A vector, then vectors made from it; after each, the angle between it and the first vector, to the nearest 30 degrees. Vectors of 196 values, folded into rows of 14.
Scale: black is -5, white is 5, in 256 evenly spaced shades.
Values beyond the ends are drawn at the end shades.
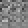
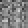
30 degrees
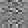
120 degrees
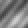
90 degrees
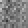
150 degrees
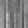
90 degrees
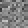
30 degrees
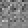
30 degrees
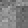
60 degrees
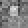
120 degrees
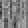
120 degrees
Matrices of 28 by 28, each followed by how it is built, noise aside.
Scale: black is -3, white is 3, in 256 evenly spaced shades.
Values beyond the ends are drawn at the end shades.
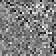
upper triangular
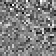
upper triangular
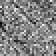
Toeplitz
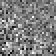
lower triangular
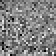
lower triangular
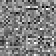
low rank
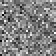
Toeplitz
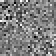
block diagonal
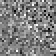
upper triangular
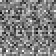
repeating columns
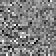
lower triangular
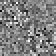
block diagonal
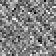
Toeplitz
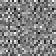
low rank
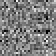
low rank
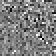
upper triangular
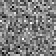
repeating columns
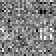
low rank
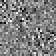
block diagonal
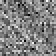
Toeplitz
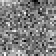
smooth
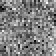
smooth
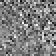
upper triangular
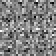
repeating columns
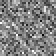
Toeplitz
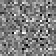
low rank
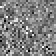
lower triangular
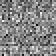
repeating columns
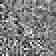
lower triangular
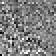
lower triangular
